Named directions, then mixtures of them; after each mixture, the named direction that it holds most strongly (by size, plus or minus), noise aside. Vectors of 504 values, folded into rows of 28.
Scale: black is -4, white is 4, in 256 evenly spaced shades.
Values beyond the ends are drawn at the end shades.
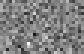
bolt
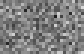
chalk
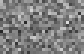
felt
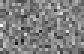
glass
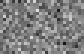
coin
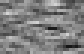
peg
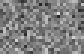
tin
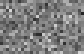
chalk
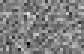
bolt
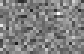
glass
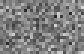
chalk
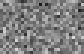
tin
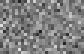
coin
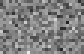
felt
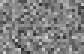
bolt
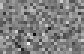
bolt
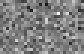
tin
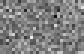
chalk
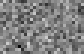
bolt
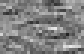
peg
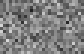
felt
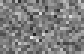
felt
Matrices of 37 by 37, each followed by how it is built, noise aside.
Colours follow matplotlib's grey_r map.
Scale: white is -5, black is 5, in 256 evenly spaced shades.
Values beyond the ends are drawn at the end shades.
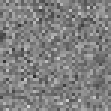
noise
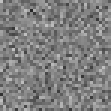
noise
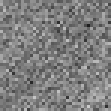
Hankel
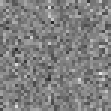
uneven columns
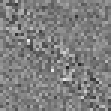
banded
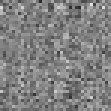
low rank
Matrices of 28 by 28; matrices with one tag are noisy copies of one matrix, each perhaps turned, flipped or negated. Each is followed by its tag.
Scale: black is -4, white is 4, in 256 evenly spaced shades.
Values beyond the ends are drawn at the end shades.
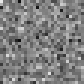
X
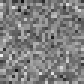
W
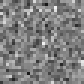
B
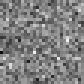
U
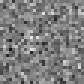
B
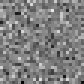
W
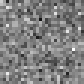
X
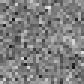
U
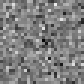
B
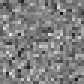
B
